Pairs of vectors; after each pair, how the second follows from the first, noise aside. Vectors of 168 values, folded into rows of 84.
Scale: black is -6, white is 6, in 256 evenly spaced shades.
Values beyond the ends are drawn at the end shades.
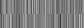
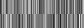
scaled up.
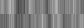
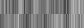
wrapped around, negated.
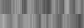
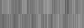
negated, shrunk.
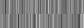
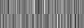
wrapped around, negated.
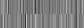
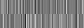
copied.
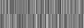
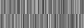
reversed.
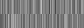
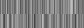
reversed.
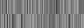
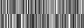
negated, scaled up.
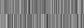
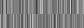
reversed.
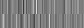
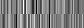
negated, scaled up.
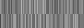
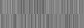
negated, shrunk.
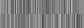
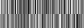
scaled up.
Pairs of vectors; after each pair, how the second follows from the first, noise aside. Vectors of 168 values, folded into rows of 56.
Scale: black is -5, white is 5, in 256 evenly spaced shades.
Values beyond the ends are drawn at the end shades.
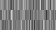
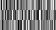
wrapped around, scaled up.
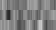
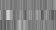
negated, partly zeroed.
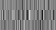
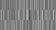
negated, shrunk.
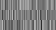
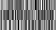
wrapped around, scaled up.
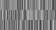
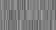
shrunk.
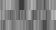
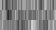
wrapped around, negated.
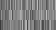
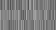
reversed, shrunk.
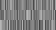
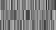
reversed, negated.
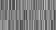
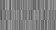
reversed, shrunk.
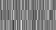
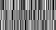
wrapped around, negated, scaled up.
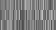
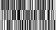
wrapped around, negated, scaled up.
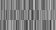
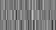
negated, partly zeroed.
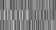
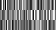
wrapped around, scaled up.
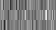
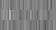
reversed, shrunk.
